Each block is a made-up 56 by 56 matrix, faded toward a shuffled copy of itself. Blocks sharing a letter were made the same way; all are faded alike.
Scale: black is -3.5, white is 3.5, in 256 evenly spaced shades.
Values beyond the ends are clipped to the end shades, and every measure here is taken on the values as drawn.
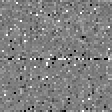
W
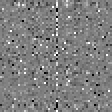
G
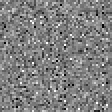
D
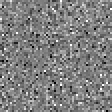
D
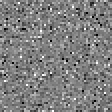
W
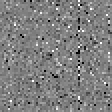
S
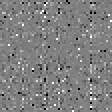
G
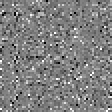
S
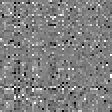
G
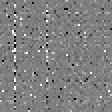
G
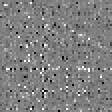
G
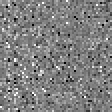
S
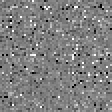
W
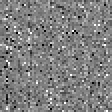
D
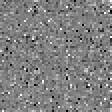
W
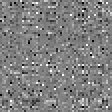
G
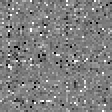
W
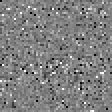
W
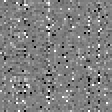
S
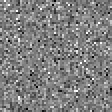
D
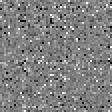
W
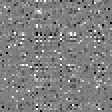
G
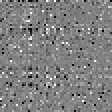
G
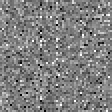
D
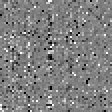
S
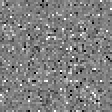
W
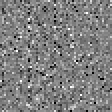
D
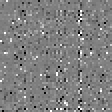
G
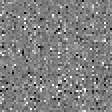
S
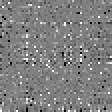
G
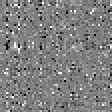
G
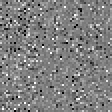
S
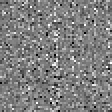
D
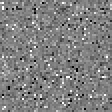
W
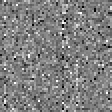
D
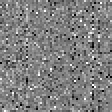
D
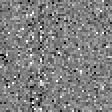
D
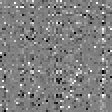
G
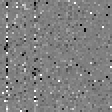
S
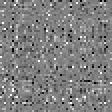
G
